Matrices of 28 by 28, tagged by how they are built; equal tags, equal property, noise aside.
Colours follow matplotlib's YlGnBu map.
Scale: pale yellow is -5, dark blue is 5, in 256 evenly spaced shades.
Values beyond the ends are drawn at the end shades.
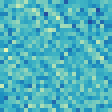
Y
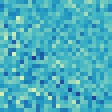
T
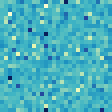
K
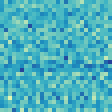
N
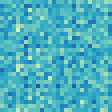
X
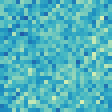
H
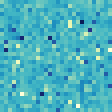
K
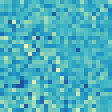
T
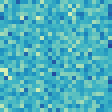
X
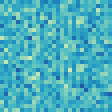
X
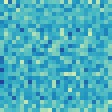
N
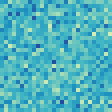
H
